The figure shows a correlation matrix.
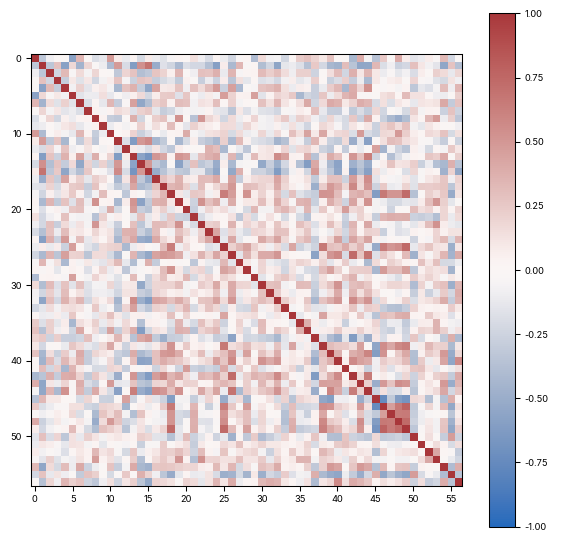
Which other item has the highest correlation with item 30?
40
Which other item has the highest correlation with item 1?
15
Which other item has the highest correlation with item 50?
55
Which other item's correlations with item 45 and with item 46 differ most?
49
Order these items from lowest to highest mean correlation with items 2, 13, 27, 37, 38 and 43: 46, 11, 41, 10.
11, 41, 46, 10
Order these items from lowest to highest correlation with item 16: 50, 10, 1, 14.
1, 14, 50, 10
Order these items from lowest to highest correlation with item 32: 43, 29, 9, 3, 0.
3, 0, 9, 29, 43
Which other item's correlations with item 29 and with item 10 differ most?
0
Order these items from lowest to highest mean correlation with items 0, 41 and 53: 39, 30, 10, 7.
7, 30, 39, 10
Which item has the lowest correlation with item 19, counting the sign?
14
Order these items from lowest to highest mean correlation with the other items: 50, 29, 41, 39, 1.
1, 50, 41, 29, 39
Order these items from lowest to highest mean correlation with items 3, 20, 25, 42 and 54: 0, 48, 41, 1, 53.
1, 0, 53, 48, 41
